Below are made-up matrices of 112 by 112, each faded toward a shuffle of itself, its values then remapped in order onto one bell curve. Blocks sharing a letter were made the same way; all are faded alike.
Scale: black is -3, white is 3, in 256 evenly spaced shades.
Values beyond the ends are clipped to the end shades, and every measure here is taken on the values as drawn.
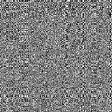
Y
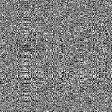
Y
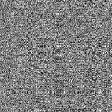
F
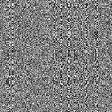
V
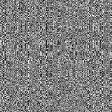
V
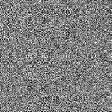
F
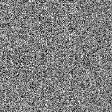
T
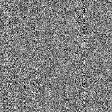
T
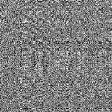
F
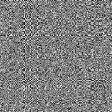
Y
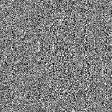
T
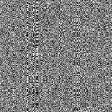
V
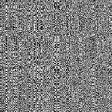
V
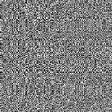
Y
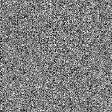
T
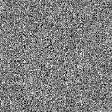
T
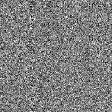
T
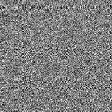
F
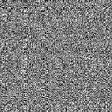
F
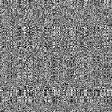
Y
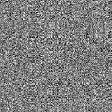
F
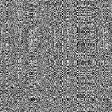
V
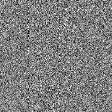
T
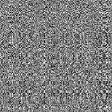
V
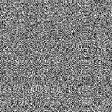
F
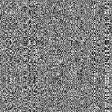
V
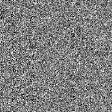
T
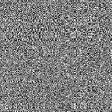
F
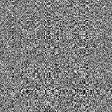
Y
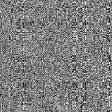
V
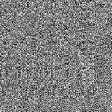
F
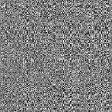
Y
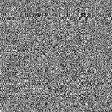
F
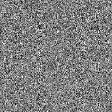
T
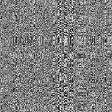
V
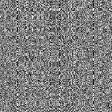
V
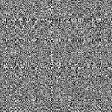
Y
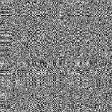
Y
